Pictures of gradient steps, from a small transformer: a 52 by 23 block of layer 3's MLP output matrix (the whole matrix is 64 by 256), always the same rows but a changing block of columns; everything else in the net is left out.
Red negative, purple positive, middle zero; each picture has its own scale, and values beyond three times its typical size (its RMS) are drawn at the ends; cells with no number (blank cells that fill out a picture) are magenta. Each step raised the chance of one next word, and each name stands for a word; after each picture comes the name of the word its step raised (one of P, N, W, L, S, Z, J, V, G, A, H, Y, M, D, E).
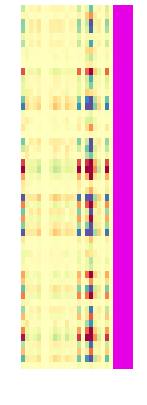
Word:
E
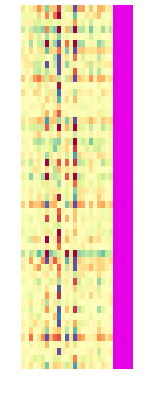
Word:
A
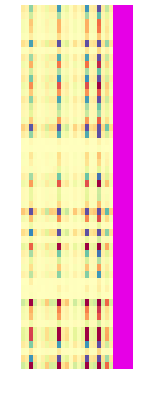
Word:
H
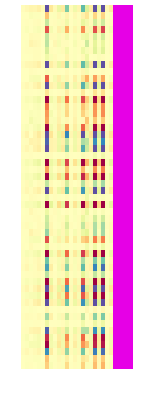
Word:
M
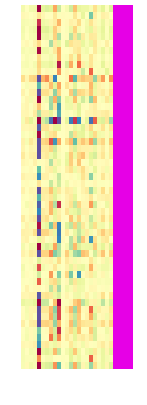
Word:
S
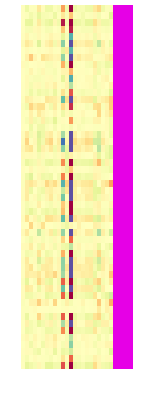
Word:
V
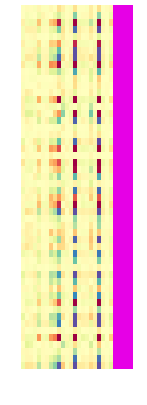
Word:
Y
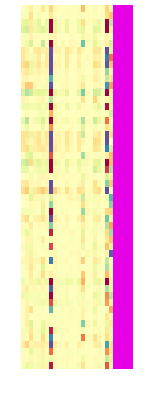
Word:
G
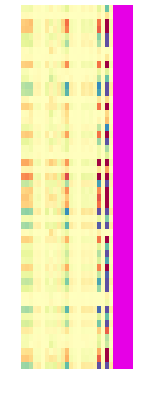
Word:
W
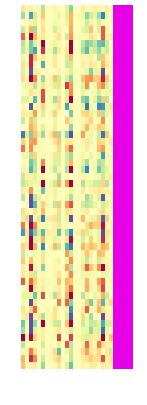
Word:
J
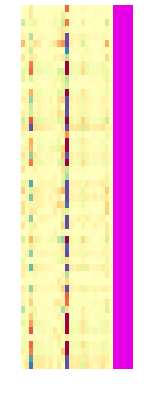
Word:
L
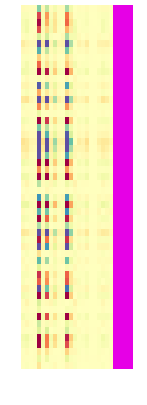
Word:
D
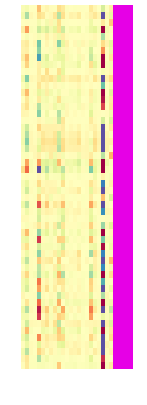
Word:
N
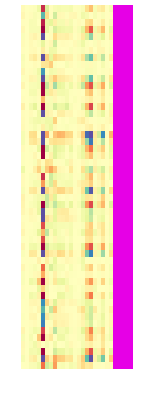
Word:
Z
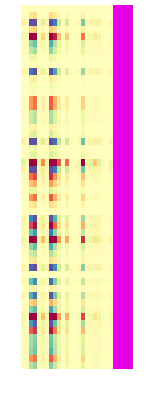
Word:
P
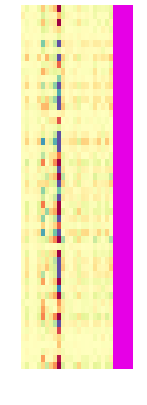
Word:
V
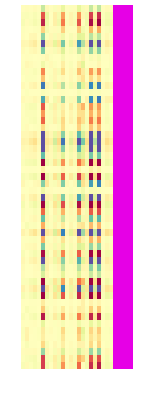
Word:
V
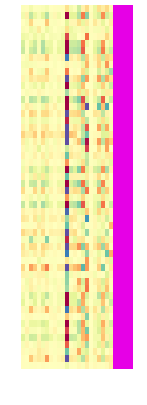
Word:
J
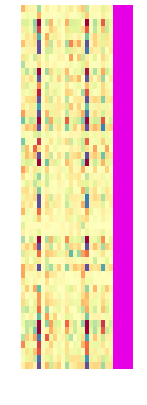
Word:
L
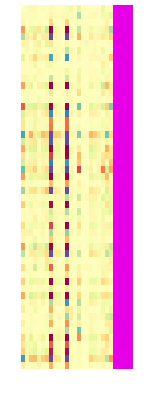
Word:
Z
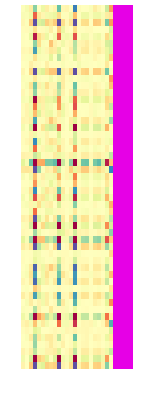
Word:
P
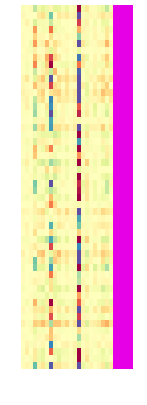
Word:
W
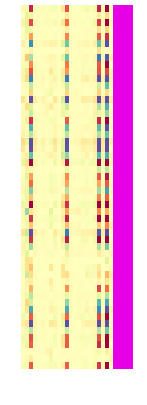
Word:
D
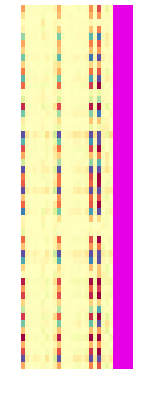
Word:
Z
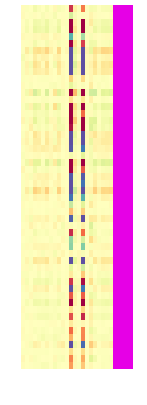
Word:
G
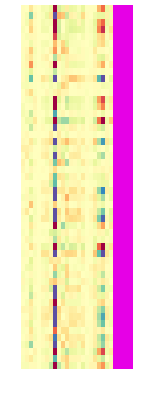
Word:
S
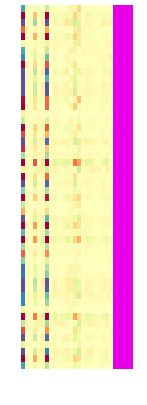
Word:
P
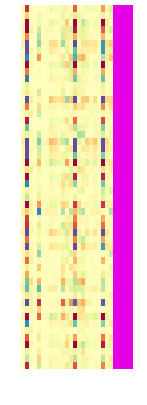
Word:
D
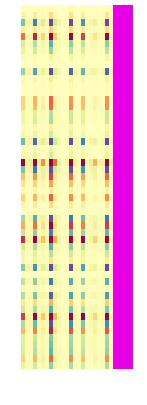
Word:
P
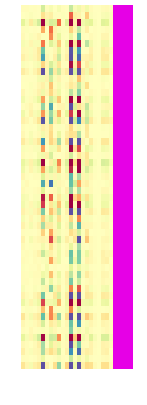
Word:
Y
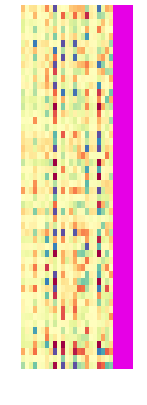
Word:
M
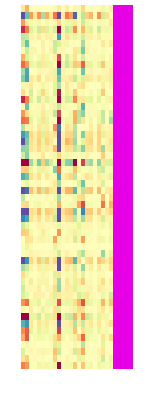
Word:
N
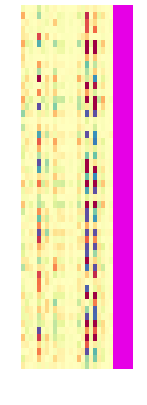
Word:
J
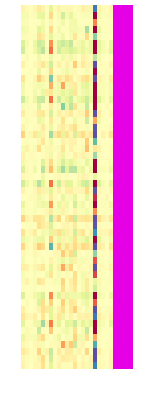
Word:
J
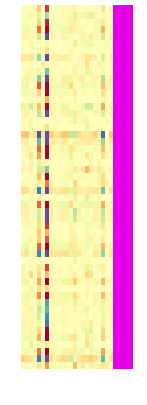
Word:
Z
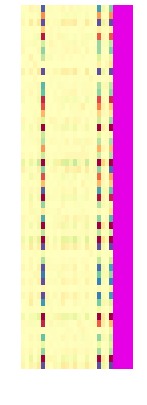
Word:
P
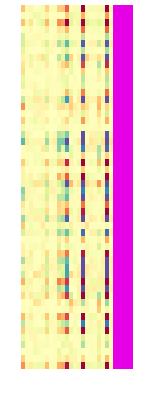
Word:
V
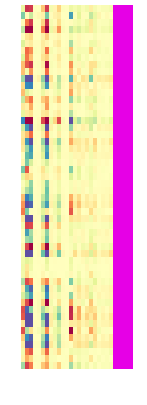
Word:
S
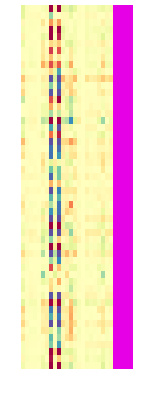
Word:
S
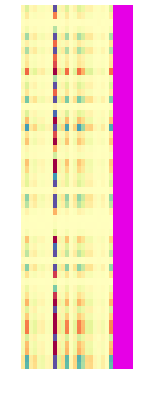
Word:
L
